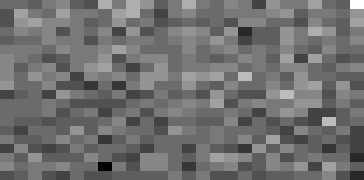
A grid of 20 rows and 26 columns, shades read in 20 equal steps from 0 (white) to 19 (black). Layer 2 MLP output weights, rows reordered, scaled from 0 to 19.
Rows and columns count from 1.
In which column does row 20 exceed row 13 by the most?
26
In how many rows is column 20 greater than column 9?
8
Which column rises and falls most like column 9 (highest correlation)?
5
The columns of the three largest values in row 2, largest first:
12, 1, 22
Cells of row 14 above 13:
4
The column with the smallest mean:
21
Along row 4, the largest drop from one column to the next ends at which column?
10
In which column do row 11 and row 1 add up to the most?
19
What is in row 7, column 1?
9
